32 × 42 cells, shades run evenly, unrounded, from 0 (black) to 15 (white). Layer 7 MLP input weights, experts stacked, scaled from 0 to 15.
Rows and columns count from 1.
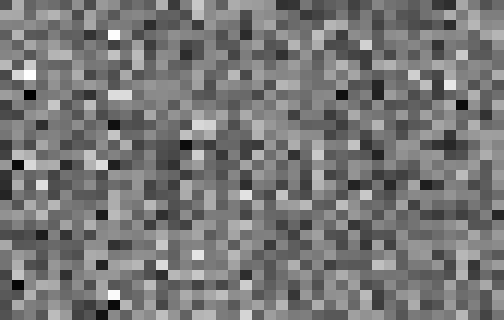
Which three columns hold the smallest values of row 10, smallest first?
3, 29, 32
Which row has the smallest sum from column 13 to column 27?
15
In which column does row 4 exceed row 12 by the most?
10
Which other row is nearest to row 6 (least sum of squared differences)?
23
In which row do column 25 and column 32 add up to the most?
27
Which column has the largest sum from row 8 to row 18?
17
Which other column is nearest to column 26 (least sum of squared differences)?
34
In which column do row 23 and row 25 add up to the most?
21
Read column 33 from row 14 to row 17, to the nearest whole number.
7 7 7 8
